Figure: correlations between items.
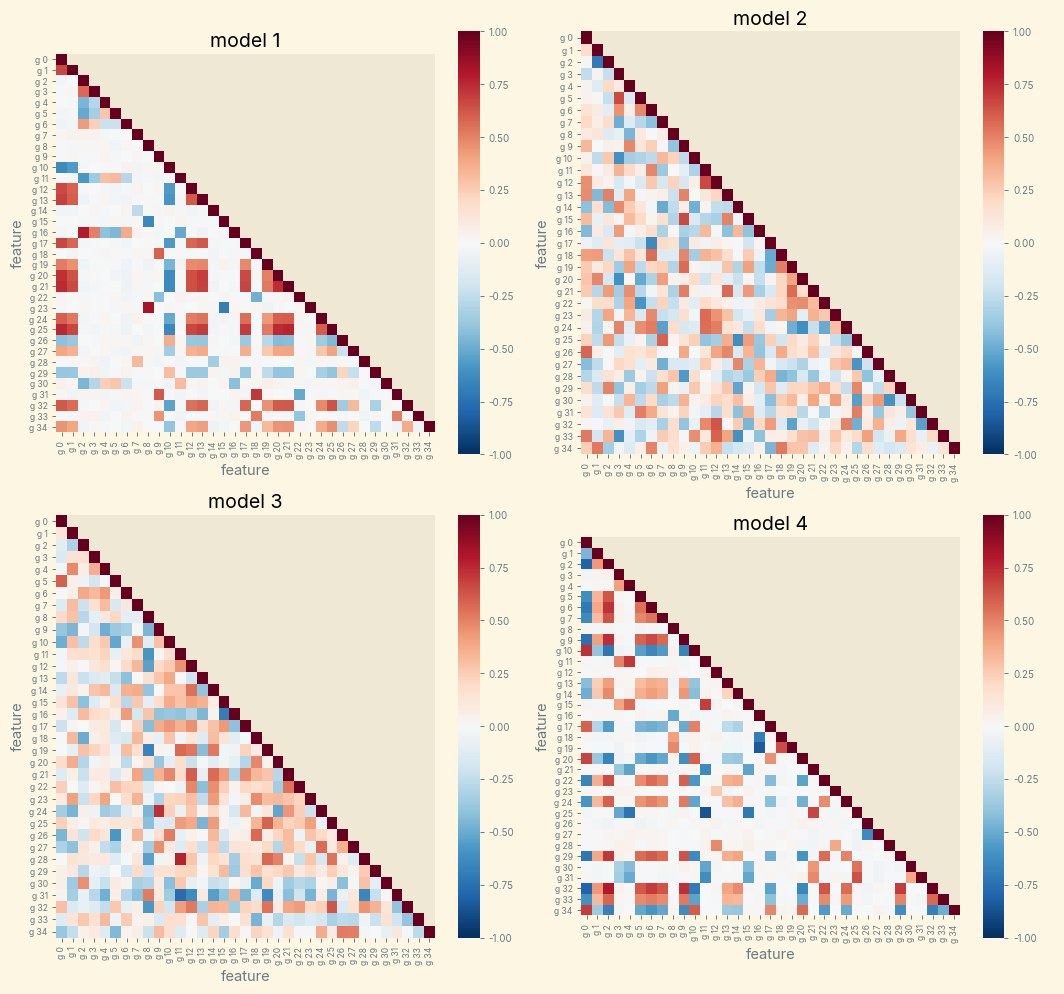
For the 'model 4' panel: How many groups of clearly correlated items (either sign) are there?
5
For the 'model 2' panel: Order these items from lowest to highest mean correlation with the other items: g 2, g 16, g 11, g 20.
g 16, g 20, g 2, g 11
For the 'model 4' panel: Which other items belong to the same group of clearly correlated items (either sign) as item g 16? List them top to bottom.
g 8, g 18, g 19
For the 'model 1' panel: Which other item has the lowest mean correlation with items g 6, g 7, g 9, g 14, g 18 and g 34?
g 22
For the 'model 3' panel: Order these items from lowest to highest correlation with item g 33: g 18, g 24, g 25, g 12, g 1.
g 18, g 25, g 24, g 12, g 1
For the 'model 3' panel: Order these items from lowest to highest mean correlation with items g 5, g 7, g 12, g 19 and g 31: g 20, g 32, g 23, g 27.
g 20, g 27, g 23, g 32
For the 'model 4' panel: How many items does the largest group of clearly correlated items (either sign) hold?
18
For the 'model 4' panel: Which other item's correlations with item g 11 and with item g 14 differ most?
g 25
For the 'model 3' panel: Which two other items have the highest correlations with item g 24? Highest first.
g 9, g 27
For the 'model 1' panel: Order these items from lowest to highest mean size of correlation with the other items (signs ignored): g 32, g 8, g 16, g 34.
g 8, g 16, g 34, g 32
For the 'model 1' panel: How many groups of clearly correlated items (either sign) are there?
5
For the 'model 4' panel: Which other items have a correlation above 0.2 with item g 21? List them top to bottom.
g 25, g 30, g 31
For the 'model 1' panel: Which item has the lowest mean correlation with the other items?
g 10
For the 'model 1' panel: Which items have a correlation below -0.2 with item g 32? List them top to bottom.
g 10, g 26, g 29
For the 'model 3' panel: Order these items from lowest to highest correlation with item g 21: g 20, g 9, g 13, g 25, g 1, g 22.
g 20, g 13, g 1, g 25, g 9, g 22
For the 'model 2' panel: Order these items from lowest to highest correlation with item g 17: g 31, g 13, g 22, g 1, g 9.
g 9, g 31, g 1, g 13, g 22
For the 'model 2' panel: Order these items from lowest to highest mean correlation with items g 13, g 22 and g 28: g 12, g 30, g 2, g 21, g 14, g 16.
g 14, g 30, g 16, g 12, g 21, g 2
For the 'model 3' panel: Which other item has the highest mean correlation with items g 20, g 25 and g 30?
g 28
